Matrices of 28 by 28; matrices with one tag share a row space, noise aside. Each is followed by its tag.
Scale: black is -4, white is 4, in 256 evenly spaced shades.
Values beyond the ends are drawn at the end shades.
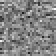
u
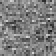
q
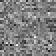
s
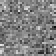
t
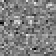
s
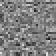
s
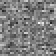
t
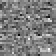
u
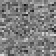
t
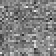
s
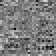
q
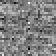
u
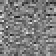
s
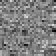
t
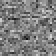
q
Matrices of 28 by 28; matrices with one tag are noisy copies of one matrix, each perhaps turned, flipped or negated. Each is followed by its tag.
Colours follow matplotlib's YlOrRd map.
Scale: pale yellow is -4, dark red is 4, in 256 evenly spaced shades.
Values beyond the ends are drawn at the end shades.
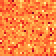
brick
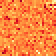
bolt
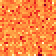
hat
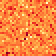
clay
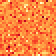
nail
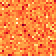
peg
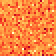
brick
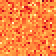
brick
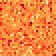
peg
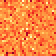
clay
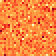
peg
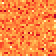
hat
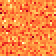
brick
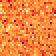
brick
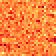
hat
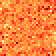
nail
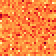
hat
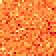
clay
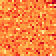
bolt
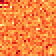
bolt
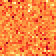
nail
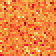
peg
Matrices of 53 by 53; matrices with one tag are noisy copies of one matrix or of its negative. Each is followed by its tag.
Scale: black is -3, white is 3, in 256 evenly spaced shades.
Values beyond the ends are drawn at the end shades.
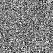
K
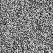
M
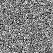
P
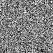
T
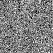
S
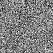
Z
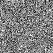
Z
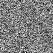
P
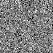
S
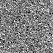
P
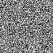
P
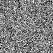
S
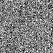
Z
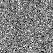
S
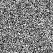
P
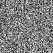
M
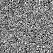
K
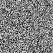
P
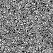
P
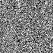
S
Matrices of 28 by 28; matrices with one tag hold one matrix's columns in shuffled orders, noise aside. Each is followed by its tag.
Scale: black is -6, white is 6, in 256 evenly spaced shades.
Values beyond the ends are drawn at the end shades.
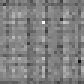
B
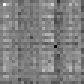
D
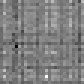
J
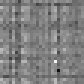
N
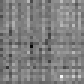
J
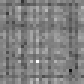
N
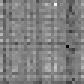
D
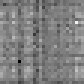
B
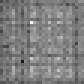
B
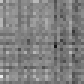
J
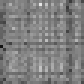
D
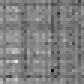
N
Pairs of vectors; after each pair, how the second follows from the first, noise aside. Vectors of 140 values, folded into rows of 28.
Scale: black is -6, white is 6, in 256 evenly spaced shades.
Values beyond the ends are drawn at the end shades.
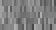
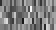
wrapped around, scaled up.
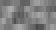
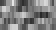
wrapped around, scaled up.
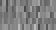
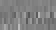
partly zeroed.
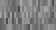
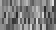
wrapped around, negated, scaled up.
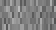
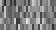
wrapped around, scaled up.
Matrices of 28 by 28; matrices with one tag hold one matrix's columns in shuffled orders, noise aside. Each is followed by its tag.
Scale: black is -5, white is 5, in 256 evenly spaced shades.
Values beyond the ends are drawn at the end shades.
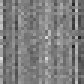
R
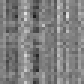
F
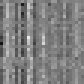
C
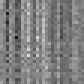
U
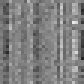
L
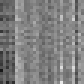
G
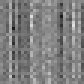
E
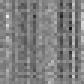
E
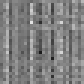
L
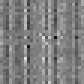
R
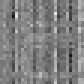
F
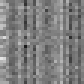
R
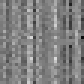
R
